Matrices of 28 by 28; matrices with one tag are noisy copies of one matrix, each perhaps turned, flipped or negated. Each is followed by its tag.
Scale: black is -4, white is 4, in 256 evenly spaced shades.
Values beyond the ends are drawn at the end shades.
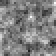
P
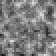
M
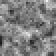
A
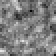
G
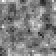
P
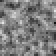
M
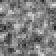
G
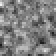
M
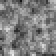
P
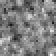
G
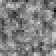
M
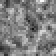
A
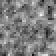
M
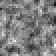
M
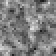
A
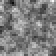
P
